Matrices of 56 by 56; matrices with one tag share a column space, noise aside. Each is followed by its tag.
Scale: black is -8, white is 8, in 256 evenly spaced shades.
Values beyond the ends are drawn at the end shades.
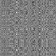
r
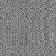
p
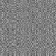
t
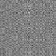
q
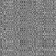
r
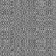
r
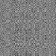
t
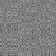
t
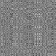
p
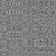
r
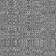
r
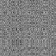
r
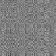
t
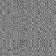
r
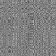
p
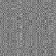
p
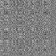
r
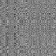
p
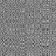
t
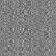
r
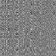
r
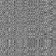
r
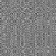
p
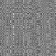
p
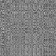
q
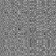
r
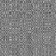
q
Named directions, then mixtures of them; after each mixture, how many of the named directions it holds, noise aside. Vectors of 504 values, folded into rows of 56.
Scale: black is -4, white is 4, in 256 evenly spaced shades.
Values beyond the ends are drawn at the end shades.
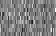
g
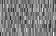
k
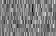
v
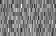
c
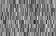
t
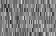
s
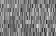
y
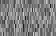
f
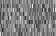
three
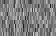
one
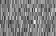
four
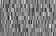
four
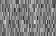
one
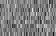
three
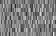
three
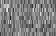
three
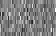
one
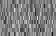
three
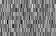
two
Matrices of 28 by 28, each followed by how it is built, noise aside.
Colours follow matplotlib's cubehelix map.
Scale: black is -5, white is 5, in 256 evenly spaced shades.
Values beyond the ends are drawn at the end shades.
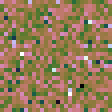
sparse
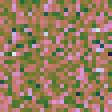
low rank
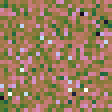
sparse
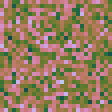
noise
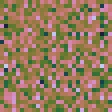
low rank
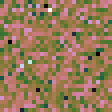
sparse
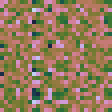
low rank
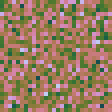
repeating columns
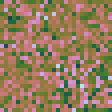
block diagonal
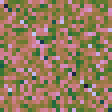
diagonal
